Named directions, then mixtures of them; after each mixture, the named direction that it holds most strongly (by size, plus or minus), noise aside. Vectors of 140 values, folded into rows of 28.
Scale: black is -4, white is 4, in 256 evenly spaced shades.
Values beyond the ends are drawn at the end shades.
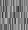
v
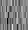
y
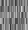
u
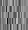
y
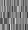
v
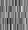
y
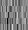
y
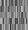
u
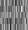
u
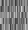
u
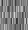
v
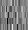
y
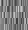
v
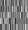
u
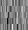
y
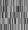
v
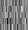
y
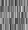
u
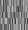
v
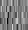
y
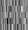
y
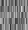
u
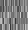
u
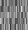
u
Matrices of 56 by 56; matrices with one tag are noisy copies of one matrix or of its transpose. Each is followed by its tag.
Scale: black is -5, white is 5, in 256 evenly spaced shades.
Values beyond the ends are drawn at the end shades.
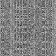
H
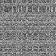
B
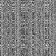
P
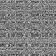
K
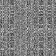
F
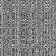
P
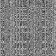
H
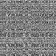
K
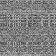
H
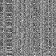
B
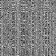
P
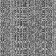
H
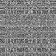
F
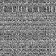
B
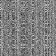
P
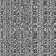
K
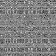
F
